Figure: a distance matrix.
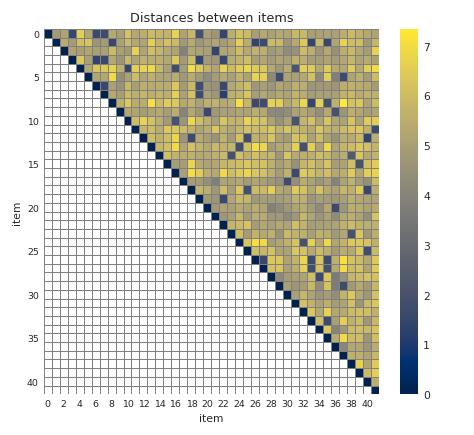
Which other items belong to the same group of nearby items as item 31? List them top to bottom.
4, 10, 16
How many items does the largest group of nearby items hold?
6
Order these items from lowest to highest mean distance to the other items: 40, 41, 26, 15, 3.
3, 40, 26, 15, 41
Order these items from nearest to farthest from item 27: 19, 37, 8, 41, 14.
8, 19, 14, 41, 37
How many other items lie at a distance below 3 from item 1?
5
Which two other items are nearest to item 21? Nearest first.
2, 17
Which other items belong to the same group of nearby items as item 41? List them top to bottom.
11
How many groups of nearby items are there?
13
